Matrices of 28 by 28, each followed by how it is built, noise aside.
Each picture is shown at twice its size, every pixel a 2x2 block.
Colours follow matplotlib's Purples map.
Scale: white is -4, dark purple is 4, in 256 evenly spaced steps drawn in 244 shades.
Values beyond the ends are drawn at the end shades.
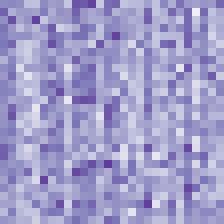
blocks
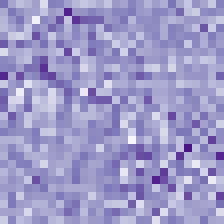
block diagonal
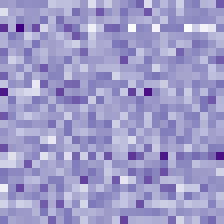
uneven rows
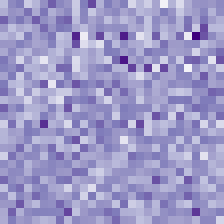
uneven rows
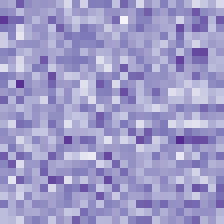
low rank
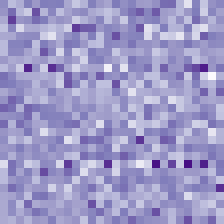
uneven rows
